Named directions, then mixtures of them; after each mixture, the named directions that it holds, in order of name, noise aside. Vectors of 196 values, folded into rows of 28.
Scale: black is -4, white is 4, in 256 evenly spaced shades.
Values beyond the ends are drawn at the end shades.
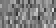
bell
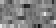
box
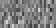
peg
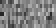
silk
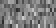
bell, box, peg.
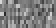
silk.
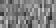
peg, silk.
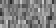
box, peg, silk.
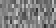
bell.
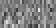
peg.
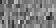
silk.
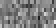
bell, box.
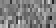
box, peg, silk.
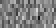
bell.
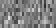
peg.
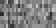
silk.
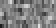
box, silk.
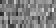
bell, silk.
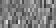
peg, silk.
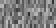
bell, peg.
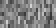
bell, peg, silk.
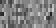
silk.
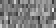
bell, box, silk.
